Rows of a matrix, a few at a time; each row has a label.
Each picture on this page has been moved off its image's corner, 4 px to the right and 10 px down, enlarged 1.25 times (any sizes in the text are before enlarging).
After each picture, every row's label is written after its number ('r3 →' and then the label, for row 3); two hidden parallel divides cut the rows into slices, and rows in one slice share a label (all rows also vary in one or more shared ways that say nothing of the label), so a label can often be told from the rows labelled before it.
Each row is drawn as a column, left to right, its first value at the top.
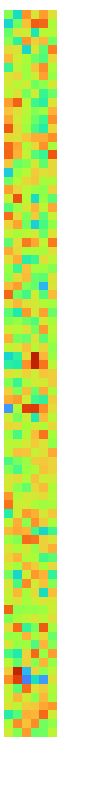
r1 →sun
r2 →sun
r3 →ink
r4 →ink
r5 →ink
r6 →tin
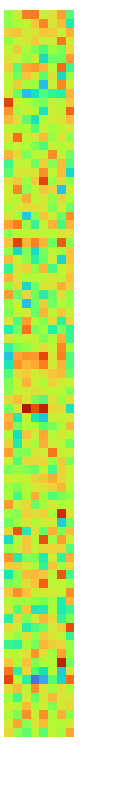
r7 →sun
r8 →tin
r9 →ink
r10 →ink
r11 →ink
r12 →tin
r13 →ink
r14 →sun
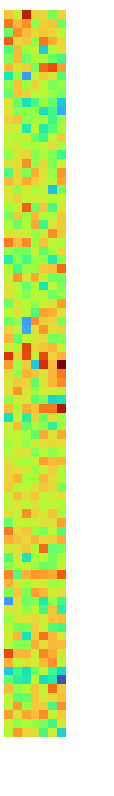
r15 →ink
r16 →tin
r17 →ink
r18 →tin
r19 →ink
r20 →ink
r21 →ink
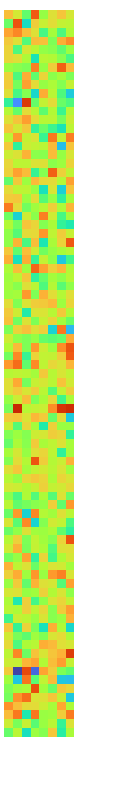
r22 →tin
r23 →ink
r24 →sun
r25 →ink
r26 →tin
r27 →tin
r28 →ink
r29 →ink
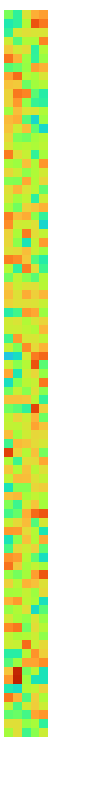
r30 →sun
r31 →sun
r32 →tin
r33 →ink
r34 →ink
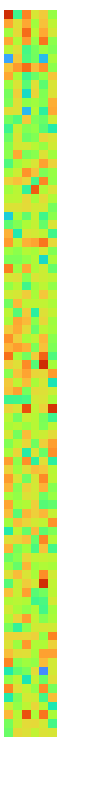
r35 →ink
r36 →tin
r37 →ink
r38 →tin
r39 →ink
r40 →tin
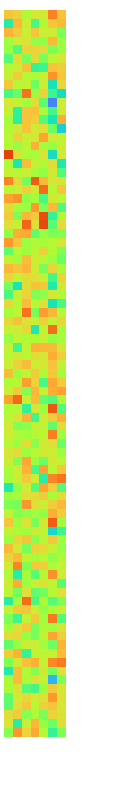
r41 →tin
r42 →tin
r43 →tin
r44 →tin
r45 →tin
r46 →ink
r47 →tin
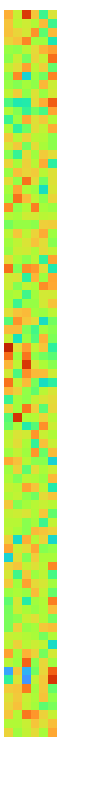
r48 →ink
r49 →tin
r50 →ink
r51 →tin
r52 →tin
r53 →sun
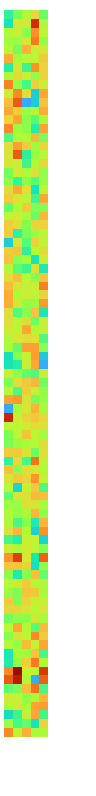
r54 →sun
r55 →sun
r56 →tin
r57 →ink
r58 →sun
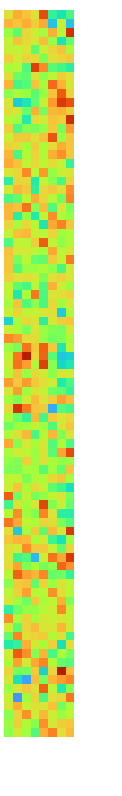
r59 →tin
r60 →ink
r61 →ink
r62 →tin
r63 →ink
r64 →sun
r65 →sun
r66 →sun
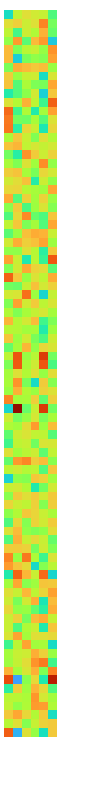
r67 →sun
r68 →ink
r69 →tin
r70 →tin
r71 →ink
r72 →sun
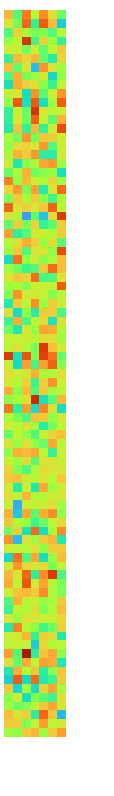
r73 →ink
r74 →sun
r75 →ink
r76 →sun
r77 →ink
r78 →ink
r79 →sun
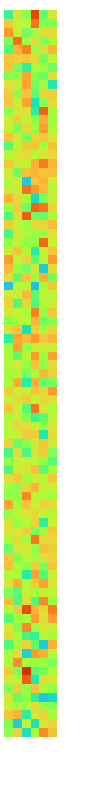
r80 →tin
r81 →tin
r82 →sun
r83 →ink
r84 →tin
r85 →tin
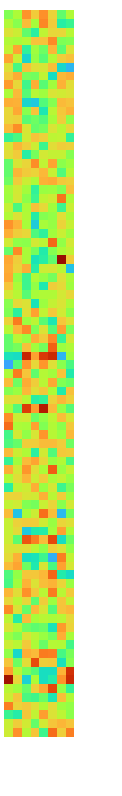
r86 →sun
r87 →sun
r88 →ink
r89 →ink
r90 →ink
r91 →ink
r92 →sun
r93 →sun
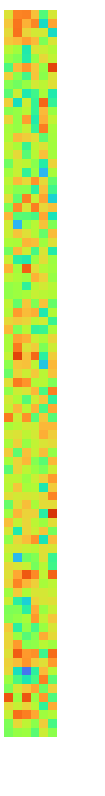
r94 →tin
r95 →ink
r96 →ink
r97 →ink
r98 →sun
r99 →ink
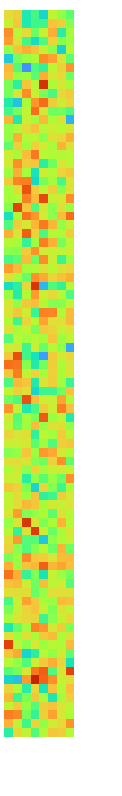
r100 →ink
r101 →ink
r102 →sun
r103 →sun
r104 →sun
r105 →tin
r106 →tin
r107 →tin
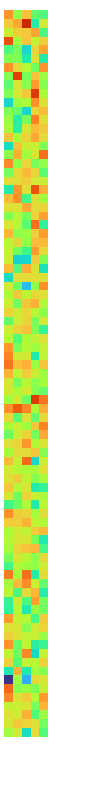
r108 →ink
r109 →tin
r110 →ink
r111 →sun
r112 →tin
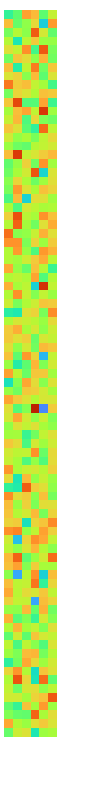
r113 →tin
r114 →sun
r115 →tin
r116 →ink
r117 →sun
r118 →tin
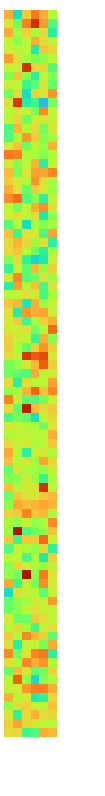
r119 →tin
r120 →sun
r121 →ink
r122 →ink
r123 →ink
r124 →tin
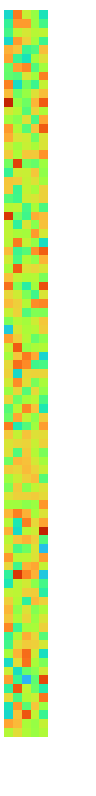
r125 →sun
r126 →ink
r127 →ink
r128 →tin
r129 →sun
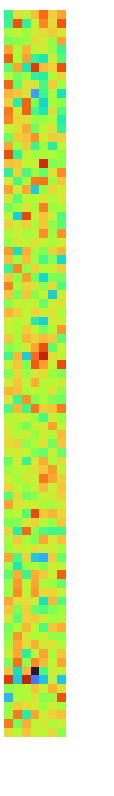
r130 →sun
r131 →ink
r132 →sun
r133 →ink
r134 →ink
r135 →tin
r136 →ink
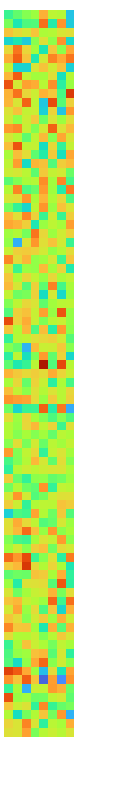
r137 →sun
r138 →sun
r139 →sun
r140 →tin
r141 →ink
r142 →sun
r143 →ink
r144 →sun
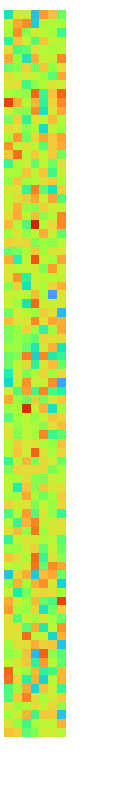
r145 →sun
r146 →tin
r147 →ink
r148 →sun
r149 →ink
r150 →tin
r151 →sun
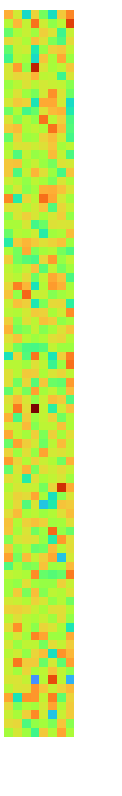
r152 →tin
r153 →tin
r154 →tin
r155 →ink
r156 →tin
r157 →sun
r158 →tin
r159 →ink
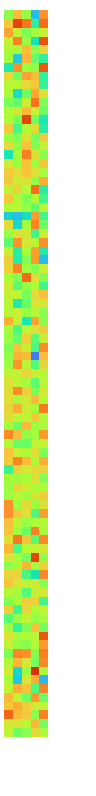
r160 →tin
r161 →ink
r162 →tin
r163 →sun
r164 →ink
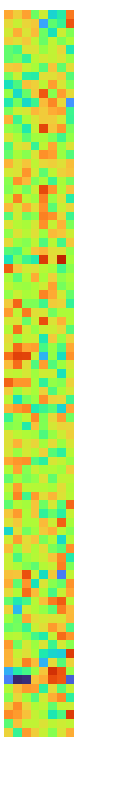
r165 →ink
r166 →ink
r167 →ink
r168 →tin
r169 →sun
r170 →sun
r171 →sun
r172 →ink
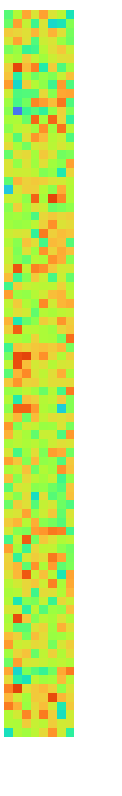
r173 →tin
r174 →ink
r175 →ink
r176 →tin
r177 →tin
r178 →tin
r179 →sun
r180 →tin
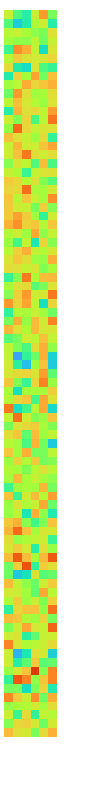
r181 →tin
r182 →sun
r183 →sun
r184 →tin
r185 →tin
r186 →sun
